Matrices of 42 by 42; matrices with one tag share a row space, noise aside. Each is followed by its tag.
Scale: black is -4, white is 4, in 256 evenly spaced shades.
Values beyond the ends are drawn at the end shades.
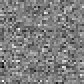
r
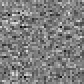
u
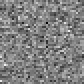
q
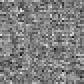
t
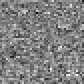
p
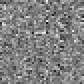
q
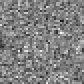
q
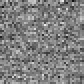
r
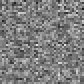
p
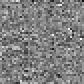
u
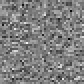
u
